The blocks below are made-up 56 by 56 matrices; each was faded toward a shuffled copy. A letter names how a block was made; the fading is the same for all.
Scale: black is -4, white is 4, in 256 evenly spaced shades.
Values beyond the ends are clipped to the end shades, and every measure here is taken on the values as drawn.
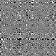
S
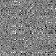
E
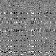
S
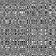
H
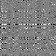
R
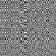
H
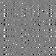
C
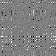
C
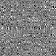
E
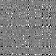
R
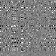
S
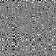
S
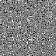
E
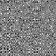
E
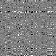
S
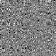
E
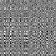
H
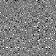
E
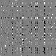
C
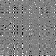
C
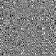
E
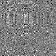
E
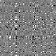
S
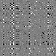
C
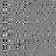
C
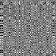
H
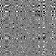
R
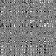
S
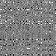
S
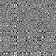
S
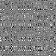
S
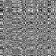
H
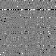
R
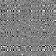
R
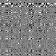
R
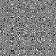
E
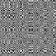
H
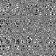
E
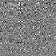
E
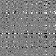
R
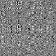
E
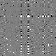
C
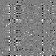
C
